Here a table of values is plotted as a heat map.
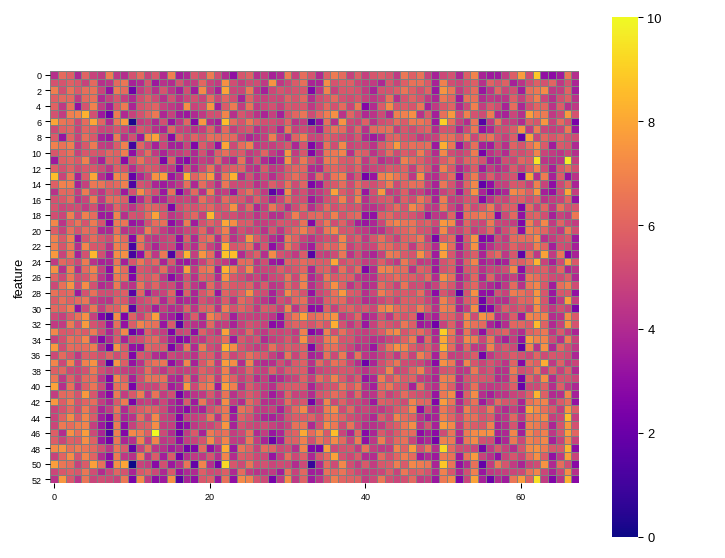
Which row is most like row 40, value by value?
25
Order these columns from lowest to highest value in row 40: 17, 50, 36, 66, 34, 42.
66, 34, 36, 42, 50, 17
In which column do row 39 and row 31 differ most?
9
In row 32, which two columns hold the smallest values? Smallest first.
16, 49
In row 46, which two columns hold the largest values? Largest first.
13, 36
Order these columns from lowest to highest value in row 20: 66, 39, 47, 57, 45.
57, 39, 47, 45, 66
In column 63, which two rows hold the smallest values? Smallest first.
0, 15
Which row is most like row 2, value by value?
42
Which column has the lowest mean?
10
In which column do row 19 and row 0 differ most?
60
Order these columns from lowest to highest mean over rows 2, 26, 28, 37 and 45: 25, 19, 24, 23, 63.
24, 23, 19, 25, 63
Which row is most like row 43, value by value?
34
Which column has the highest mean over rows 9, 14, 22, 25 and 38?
22
